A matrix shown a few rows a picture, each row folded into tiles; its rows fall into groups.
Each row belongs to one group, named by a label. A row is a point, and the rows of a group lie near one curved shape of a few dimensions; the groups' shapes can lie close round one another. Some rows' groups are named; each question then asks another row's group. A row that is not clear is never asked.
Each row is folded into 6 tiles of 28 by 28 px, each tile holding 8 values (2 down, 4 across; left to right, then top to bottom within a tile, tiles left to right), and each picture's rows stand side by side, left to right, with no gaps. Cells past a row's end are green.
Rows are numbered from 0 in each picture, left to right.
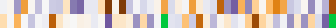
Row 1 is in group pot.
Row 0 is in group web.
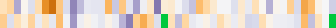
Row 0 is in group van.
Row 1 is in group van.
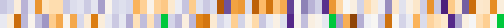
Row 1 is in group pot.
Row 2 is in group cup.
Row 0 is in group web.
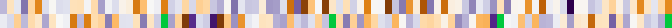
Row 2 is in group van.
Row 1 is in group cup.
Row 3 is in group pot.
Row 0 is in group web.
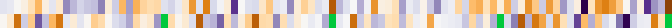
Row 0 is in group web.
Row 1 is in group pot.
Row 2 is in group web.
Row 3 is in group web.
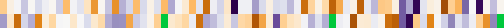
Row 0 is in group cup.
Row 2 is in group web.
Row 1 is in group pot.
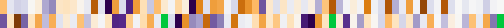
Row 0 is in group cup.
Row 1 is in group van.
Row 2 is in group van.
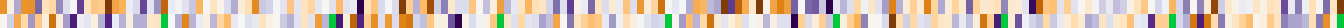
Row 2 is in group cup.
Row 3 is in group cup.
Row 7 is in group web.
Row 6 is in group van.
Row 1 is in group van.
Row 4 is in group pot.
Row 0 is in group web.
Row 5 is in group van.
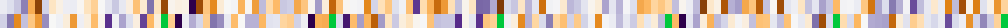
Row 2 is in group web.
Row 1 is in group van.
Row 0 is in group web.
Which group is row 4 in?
van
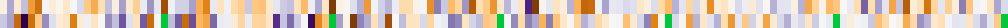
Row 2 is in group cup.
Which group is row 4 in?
web
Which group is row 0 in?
web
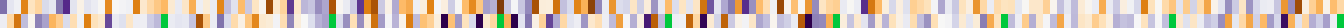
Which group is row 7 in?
web
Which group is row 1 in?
pot
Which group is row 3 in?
van
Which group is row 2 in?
web
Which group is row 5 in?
van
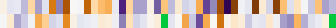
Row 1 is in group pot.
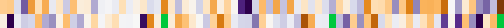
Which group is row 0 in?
van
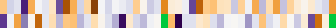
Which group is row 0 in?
cup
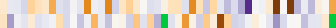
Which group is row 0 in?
van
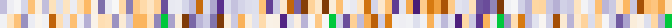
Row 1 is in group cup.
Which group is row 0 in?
van
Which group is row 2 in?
web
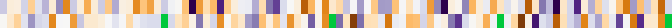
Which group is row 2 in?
cup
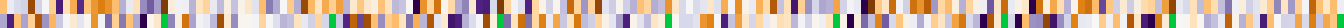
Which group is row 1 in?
cup
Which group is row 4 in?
pot
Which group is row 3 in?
cup
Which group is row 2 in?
web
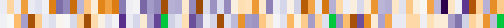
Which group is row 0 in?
pot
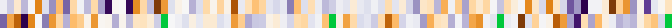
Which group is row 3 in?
web
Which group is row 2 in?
van
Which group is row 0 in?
cup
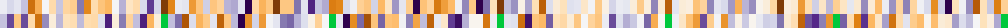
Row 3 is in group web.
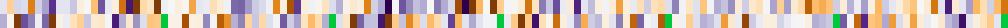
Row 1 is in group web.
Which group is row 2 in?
cup
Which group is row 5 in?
cup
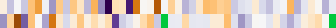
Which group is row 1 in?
van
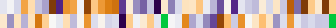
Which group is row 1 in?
cup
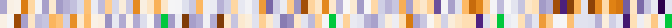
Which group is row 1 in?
cup
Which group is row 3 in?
pot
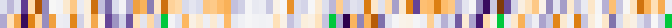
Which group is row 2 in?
web
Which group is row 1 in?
van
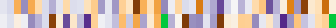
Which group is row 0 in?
van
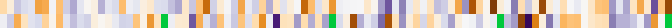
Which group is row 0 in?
van
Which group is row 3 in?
web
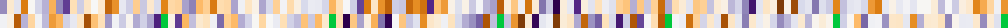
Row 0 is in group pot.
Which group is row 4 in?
web
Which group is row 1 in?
van
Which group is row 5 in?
web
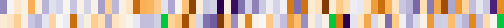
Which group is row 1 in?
cup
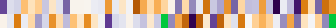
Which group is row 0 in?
pot
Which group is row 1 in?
cup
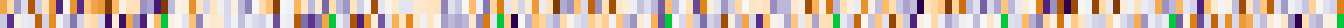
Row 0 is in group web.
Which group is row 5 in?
web
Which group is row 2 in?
web
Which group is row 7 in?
cup
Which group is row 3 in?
van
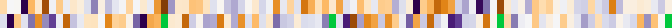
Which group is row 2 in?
web
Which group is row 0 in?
van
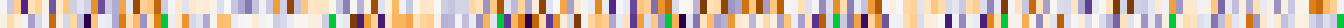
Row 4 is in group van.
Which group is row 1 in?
web
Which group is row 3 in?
cup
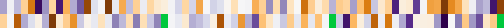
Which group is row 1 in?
van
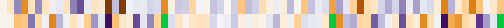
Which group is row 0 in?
web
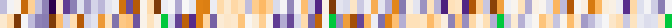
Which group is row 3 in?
pot
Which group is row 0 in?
cup
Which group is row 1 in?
web
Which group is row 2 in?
cup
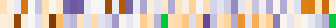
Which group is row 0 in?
web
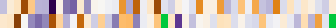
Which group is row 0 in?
cup
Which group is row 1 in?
van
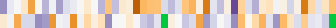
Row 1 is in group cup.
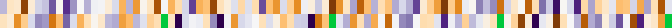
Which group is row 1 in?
van
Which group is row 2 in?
web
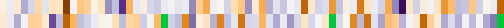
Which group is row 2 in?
pot
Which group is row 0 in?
pot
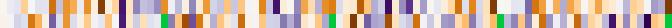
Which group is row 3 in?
web
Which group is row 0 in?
pot
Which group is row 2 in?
cup
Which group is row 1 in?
cup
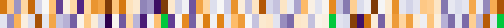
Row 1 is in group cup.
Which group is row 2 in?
web
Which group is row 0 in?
web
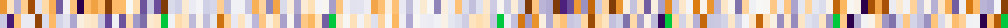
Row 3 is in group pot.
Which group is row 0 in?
web
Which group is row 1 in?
van
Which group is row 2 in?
van
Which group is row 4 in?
pot
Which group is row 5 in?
van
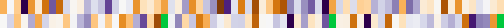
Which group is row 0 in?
van
